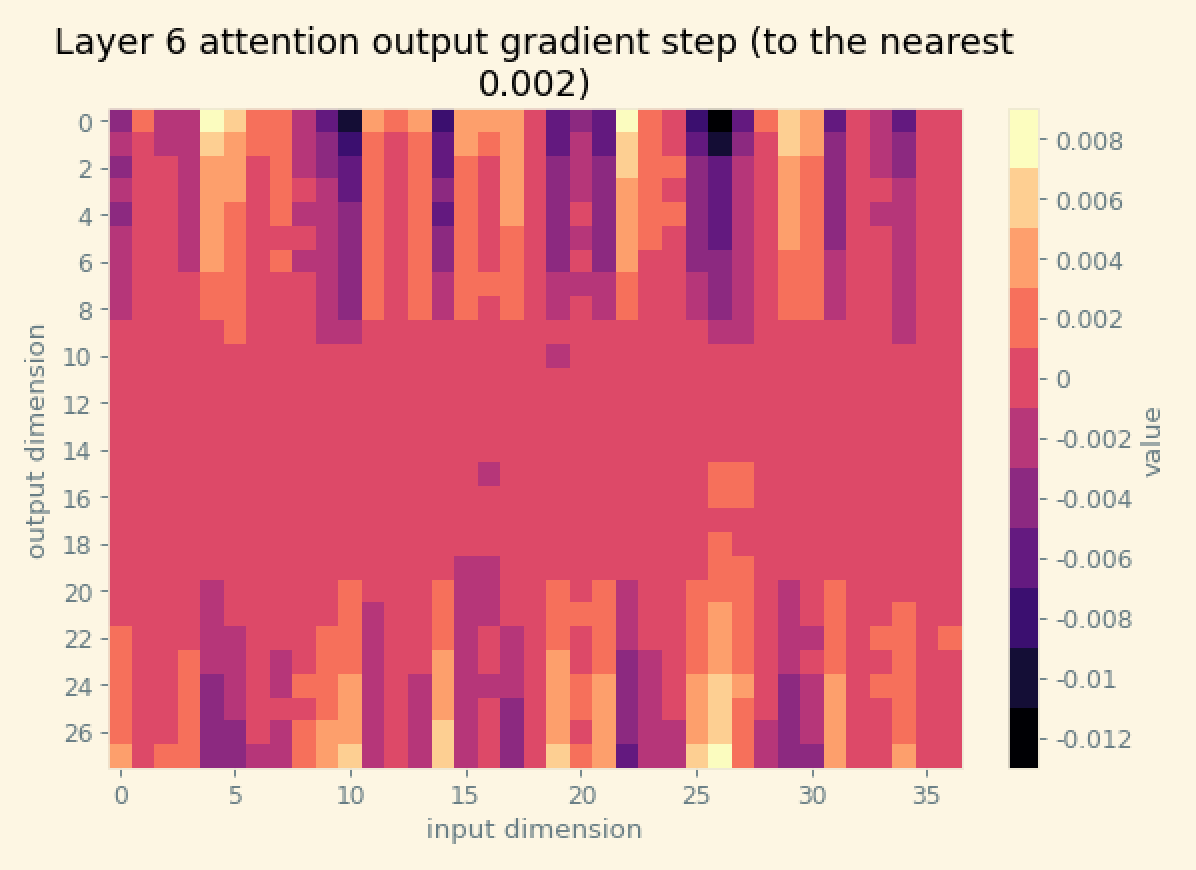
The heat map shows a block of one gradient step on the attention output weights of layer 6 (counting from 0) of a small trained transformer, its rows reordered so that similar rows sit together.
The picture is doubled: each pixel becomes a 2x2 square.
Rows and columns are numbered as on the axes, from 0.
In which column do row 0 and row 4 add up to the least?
26
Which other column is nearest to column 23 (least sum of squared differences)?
7
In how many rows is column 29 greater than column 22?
2
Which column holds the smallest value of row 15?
16
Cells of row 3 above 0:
11
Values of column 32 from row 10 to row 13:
0 0 0 0
